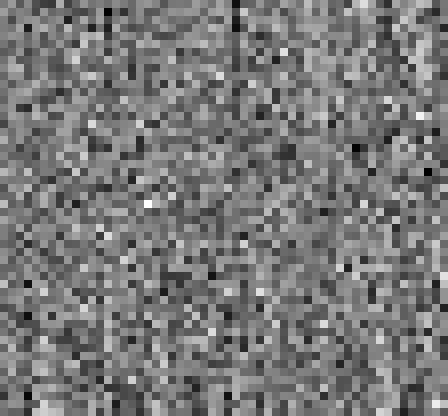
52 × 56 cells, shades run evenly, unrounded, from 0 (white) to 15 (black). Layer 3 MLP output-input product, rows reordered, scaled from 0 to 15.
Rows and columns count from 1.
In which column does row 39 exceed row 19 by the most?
33
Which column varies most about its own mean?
14
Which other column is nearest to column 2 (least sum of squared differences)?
40
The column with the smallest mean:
41
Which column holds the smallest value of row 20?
11
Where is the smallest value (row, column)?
26, 19
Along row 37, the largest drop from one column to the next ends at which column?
48
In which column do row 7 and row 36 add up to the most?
4
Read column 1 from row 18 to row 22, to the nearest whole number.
5 8 7 9 4
